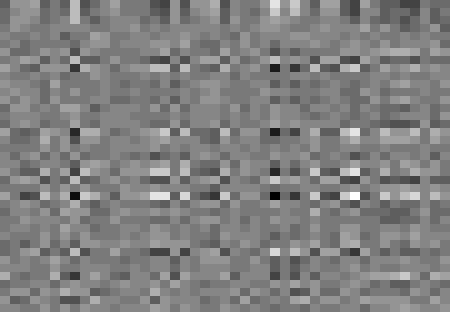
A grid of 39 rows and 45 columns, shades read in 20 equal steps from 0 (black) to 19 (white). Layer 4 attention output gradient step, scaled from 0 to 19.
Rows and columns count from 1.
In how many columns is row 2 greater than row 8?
15
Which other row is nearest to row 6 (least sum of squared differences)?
21
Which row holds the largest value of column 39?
25
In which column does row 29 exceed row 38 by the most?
7
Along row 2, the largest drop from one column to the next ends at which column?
9
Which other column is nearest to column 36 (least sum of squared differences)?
17
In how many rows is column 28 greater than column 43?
15
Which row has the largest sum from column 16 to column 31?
1
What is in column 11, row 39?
10
